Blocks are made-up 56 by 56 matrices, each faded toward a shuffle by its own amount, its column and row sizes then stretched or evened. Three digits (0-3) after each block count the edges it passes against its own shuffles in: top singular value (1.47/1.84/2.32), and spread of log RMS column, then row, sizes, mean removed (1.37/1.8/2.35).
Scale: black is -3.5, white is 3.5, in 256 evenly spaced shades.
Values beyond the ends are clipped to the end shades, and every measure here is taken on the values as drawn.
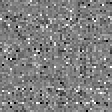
1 0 2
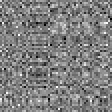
3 1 2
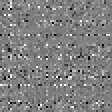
1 2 3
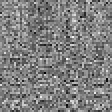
2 1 1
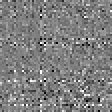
1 2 3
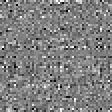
1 1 3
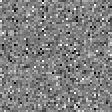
0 1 1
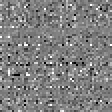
1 2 3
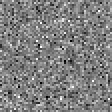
0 1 0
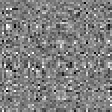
3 2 2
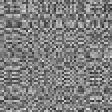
3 0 3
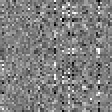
2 3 1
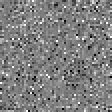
0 1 0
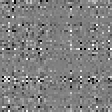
2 3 3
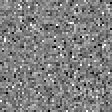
0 0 0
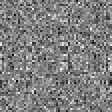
2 0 1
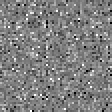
1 0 2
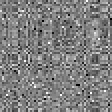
3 1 0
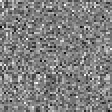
2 0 1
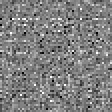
2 2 2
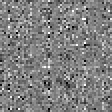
1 3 1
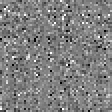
0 2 1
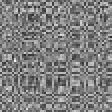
3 0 2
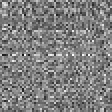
3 1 2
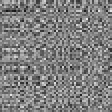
3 1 3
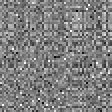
3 0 0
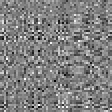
3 2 2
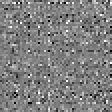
0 2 3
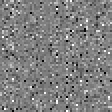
0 3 0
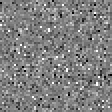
0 0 1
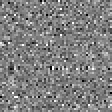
1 0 2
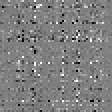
0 3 3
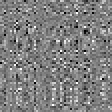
3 3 2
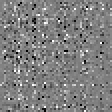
1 3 2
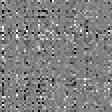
2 3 2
